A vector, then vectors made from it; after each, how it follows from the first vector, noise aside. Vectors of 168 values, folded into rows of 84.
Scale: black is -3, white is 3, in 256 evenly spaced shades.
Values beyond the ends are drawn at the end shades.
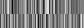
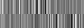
reversed, partly zeroed.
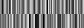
reversed, negated.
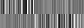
wrapped around, negated, partly zeroed.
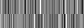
wrapped around, negated, partly zeroed.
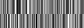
wrapped around, negated.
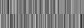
negated, shrunk.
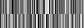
copied.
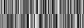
reversed.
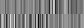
partly zeroed.
